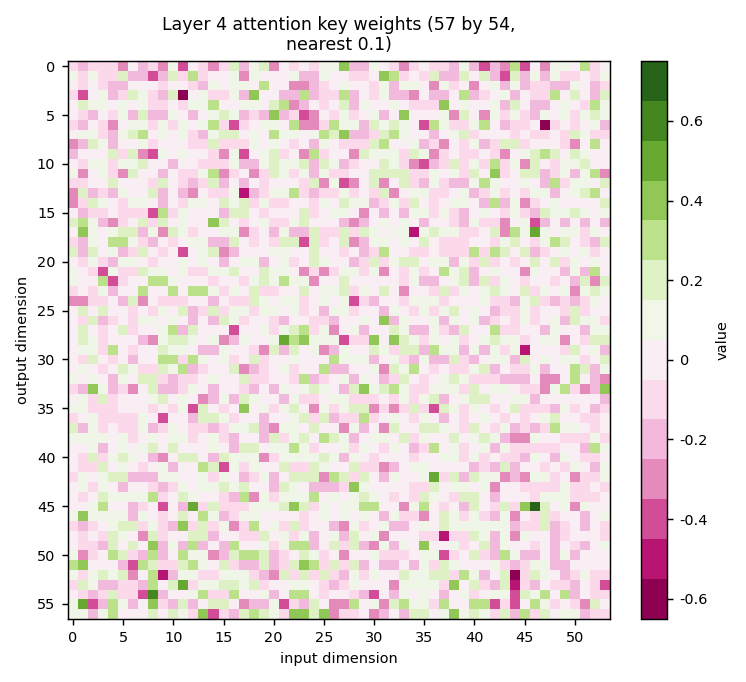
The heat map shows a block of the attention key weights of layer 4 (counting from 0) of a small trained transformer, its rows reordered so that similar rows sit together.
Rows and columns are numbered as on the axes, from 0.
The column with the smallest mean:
44
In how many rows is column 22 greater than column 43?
33
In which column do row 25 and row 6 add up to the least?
47
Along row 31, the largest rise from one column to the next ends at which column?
32
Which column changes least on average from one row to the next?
0
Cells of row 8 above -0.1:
31
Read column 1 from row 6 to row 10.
-0.2 0.1 -0.2 0 -0.1
